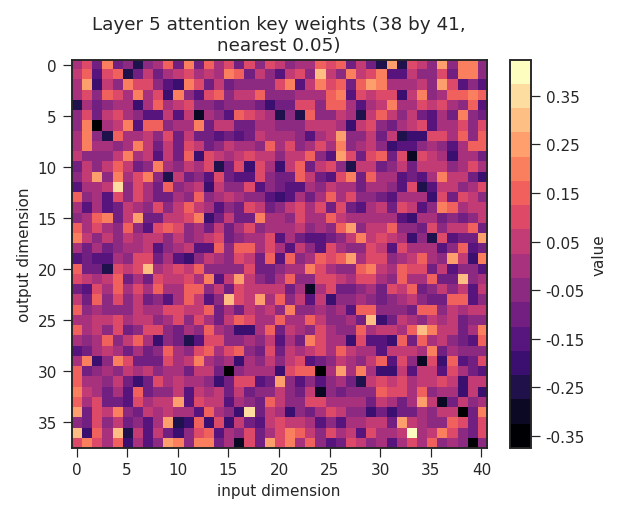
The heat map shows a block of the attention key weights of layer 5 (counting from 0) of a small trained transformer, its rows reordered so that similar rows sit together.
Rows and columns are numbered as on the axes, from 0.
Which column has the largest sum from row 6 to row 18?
26
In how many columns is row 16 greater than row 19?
18
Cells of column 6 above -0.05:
26
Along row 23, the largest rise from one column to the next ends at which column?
15
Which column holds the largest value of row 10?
8
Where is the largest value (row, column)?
36, 33
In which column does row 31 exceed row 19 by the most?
20
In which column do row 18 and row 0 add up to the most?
38
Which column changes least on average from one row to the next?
19
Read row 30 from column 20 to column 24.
-0.2 0.1 0.15 0.15 -0.35
